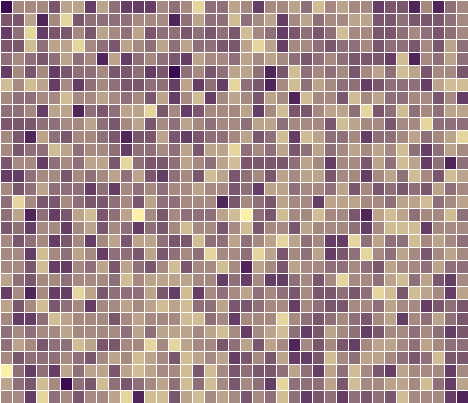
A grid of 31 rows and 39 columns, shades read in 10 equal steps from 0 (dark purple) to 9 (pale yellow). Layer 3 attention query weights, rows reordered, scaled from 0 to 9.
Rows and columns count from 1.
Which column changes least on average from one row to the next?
27
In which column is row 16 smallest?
19
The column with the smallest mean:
3
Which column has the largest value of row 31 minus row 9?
4
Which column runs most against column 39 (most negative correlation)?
17
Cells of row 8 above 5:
9
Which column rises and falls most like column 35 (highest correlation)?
32
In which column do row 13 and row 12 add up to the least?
36
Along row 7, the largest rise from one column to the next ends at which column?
20
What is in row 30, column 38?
2
